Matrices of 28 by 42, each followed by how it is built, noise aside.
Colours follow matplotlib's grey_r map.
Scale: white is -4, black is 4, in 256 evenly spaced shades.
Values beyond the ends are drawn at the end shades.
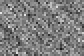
Toeplitz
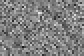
Toeplitz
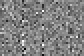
uneven columns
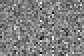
uneven columns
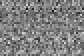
repeating columns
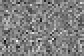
low rank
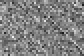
Toeplitz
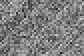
Hankel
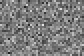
repeating columns
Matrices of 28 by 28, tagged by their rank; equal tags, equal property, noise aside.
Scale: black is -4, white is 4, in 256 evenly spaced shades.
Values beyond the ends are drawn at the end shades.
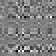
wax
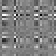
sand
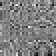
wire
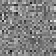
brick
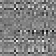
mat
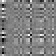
sand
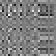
wax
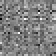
wire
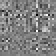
wire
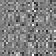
mat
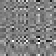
mat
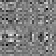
mat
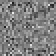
brick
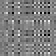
sand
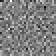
brick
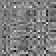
mat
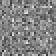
brick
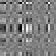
sand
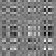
sand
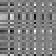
sand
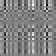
sand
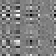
sand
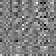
mat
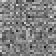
brick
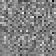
brick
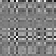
sand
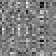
mat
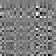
wax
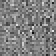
brick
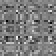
mat
